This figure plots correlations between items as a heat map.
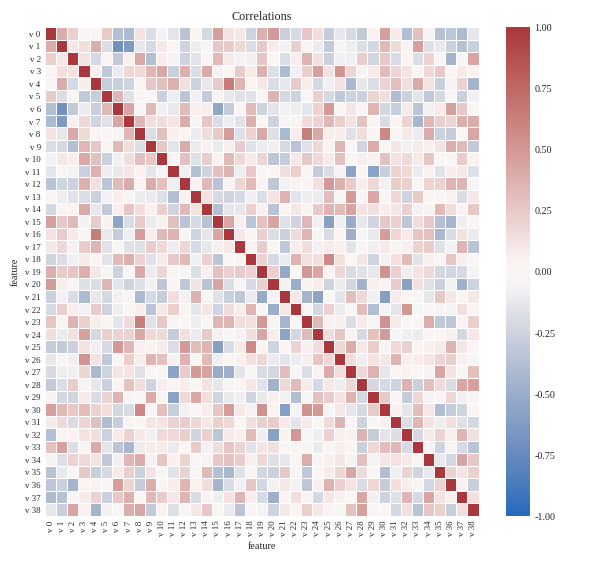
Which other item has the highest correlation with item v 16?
v 4
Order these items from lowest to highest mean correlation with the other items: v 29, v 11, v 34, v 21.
v 21, v 11, v 29, v 34
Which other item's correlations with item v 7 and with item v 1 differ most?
v 6
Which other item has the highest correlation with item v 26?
v 3
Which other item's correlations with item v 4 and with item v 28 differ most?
v 38
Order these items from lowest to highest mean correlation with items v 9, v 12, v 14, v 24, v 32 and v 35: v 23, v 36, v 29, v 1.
v 1, v 23, v 29, v 36
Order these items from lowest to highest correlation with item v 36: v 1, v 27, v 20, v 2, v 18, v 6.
v 2, v 1, v 20, v 27, v 18, v 6
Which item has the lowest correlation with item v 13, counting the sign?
v 11
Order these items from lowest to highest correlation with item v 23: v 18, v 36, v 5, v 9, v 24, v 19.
v 36, v 9, v 5, v 18, v 24, v 19
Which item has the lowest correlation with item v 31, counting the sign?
v 5
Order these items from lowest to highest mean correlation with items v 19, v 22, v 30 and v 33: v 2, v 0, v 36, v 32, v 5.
v 36, v 5, v 32, v 2, v 0
